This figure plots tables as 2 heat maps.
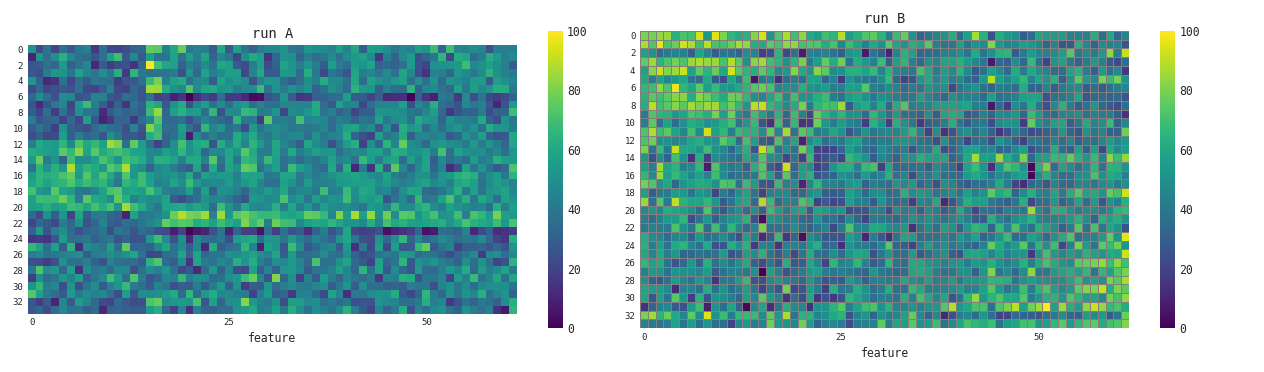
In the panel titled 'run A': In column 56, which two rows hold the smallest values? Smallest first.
23, 6
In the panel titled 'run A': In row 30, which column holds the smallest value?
27
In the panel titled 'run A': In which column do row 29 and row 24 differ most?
13
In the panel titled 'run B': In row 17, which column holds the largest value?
0
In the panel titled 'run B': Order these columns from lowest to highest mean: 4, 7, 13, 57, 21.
21, 57, 13, 7, 4
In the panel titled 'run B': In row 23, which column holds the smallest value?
20
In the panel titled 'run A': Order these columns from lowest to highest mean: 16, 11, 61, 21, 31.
11, 21, 31, 61, 16
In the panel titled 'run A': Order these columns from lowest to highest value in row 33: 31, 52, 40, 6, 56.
6, 56, 52, 31, 40
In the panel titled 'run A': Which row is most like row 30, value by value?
28
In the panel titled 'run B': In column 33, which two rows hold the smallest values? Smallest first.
5, 24
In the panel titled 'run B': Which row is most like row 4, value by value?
7
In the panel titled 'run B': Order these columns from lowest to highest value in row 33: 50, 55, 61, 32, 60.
50, 32, 55, 60, 61
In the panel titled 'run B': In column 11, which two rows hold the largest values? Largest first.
4, 3
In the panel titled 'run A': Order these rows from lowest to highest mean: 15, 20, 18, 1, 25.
25, 1, 15, 18, 20
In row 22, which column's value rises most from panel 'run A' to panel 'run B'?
7
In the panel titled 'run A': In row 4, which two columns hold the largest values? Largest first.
16, 15
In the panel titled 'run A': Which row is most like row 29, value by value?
26
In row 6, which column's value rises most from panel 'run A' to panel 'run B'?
28
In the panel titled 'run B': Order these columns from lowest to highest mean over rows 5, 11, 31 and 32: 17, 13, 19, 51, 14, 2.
17, 19, 14, 13, 51, 2
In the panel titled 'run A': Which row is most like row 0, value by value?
4
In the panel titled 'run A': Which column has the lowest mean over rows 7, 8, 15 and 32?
53
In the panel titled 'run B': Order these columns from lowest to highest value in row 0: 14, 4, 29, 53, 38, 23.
38, 53, 4, 23, 29, 14
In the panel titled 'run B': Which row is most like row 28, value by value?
18
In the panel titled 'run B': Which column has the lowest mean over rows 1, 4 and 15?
61
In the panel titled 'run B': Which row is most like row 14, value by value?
30
